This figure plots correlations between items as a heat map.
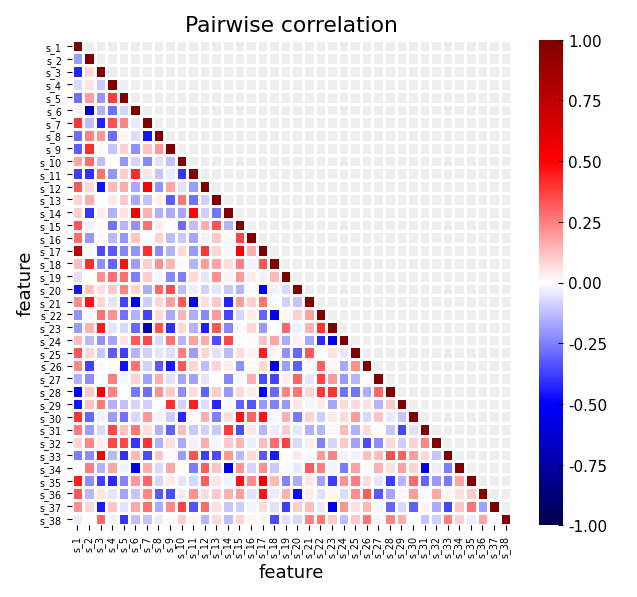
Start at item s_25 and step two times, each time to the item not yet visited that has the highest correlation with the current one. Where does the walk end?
s_1
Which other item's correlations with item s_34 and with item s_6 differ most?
s_14
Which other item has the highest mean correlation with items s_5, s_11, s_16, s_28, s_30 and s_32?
s_19
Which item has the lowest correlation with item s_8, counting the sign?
s_7
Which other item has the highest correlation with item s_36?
s_17
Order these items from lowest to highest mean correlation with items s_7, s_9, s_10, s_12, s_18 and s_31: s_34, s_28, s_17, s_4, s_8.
s_28, s_8, s_34, s_4, s_17
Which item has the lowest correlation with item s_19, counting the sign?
s_37
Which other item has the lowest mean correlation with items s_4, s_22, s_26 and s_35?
s_18
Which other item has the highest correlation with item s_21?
s_2
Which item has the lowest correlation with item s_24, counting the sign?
s_23
